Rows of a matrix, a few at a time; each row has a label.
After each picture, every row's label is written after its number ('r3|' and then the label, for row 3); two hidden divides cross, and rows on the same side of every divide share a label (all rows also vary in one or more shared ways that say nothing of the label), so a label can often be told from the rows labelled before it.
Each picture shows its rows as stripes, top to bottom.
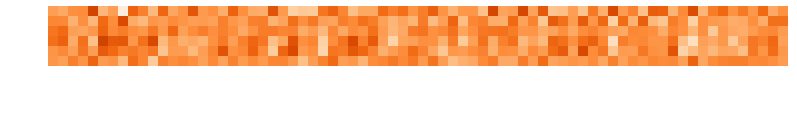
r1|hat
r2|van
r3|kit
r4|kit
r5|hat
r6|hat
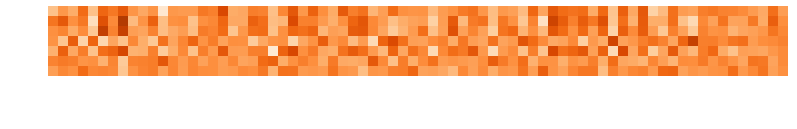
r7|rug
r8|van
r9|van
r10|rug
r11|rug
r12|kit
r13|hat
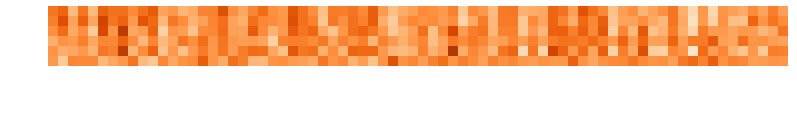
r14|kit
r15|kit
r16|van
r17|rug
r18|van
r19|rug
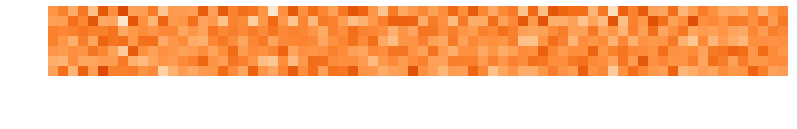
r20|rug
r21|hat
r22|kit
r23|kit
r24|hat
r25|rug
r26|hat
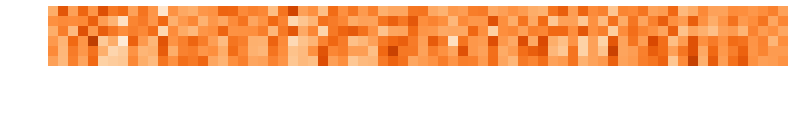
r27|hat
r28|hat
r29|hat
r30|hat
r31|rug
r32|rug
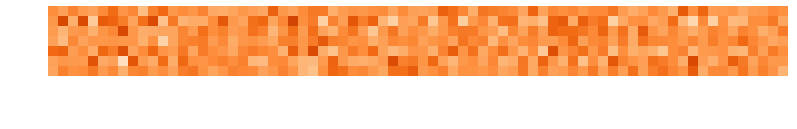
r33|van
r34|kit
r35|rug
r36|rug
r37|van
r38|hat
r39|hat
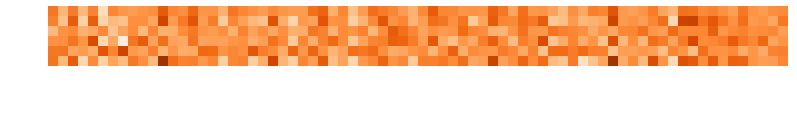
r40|van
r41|van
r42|rug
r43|hat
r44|van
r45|van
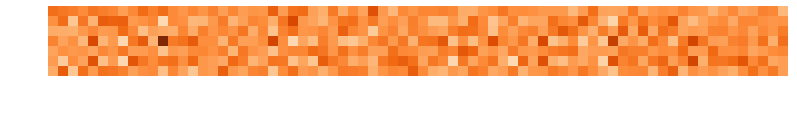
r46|kit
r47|hat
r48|rug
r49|kit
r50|rug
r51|hat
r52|hat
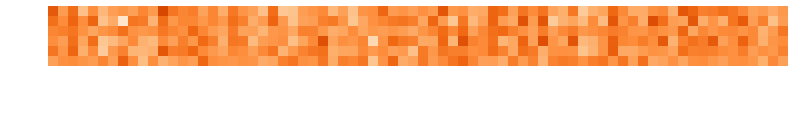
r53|van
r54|hat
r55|van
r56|rug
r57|van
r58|rug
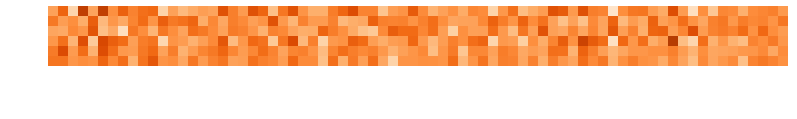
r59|hat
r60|kit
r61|hat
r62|hat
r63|kit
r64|kit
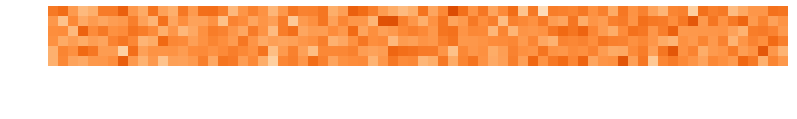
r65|van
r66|rug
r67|hat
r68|van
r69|hat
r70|rug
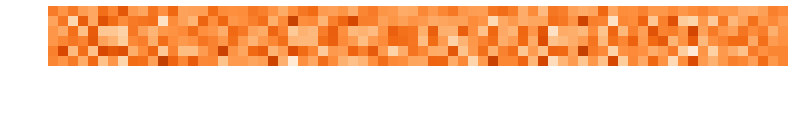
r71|van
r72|hat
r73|hat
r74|hat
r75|kit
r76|kit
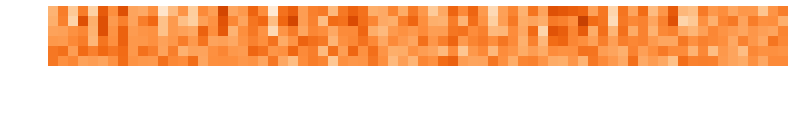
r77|rug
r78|hat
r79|rug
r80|van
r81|kit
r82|van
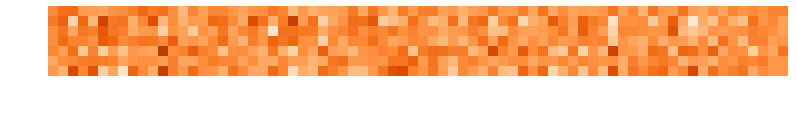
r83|kit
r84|kit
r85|hat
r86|kit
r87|van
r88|hat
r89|hat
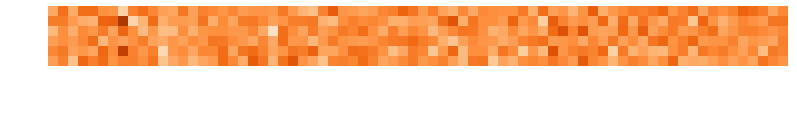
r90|hat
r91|van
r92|rug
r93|hat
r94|van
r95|hat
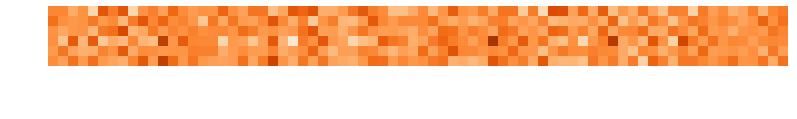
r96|van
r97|kit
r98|van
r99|van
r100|van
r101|kit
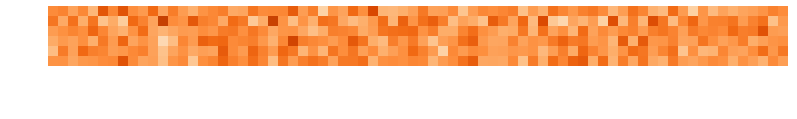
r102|kit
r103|kit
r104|hat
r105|rug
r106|hat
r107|rug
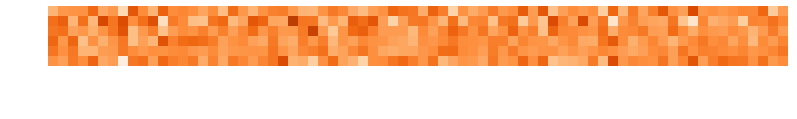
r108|hat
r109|kit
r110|van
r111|van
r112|van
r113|hat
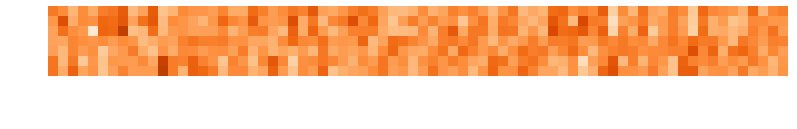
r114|van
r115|kit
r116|van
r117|rug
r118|rug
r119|van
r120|van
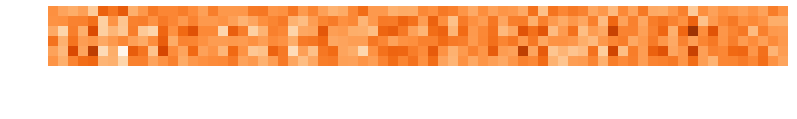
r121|van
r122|hat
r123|rug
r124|van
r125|hat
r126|hat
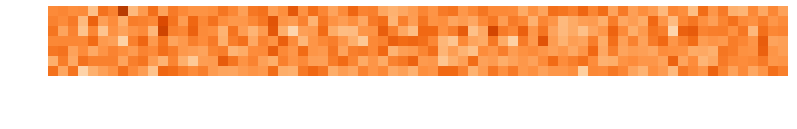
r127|van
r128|kit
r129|van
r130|hat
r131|kit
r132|hat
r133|van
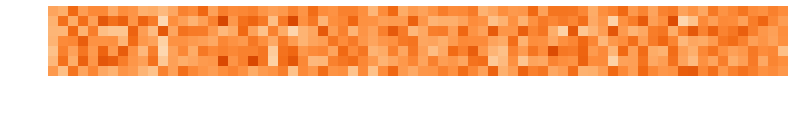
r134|rug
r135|hat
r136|rug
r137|hat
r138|rug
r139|hat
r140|rug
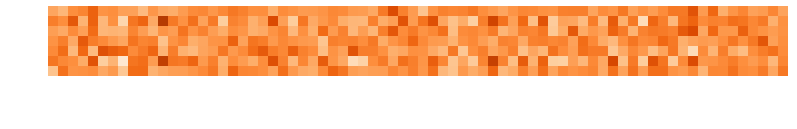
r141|rug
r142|kit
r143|rug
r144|hat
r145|kit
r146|kit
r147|hat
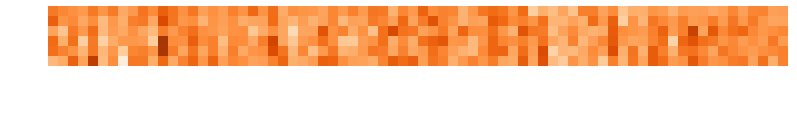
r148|kit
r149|kit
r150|rug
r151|van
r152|kit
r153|hat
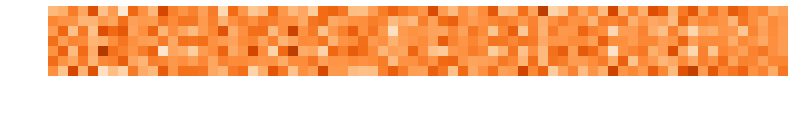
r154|hat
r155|van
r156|kit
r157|van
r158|hat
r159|van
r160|rug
